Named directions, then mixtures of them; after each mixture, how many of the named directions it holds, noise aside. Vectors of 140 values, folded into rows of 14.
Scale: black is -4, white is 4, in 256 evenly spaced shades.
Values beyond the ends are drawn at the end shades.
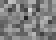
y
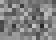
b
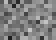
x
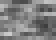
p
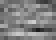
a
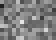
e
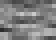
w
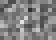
two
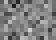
one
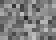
three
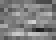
one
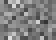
one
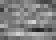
one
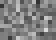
two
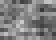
two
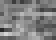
four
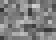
three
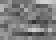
two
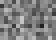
two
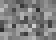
four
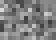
four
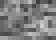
three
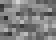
three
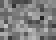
four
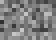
two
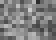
four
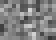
two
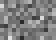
two
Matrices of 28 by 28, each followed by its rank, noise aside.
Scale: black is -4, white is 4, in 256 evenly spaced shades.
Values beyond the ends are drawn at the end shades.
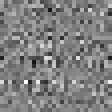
five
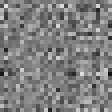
five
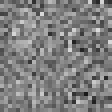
eight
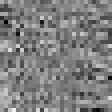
five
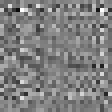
four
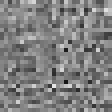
five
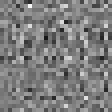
four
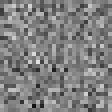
eight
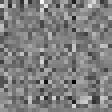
five
